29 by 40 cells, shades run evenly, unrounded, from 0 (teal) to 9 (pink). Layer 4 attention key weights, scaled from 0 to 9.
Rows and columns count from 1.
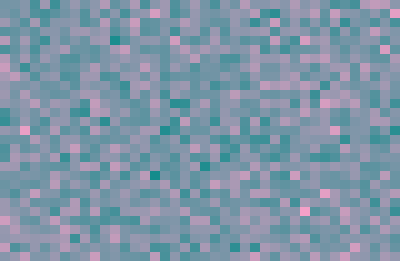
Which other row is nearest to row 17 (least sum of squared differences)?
26
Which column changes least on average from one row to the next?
37
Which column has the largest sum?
31
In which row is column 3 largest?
15
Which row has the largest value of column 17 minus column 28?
2
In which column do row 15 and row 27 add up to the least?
40
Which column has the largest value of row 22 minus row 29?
33
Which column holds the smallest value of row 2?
28
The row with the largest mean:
29
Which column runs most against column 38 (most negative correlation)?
34
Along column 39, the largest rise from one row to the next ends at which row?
6
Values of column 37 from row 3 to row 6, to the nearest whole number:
4 5 5 4
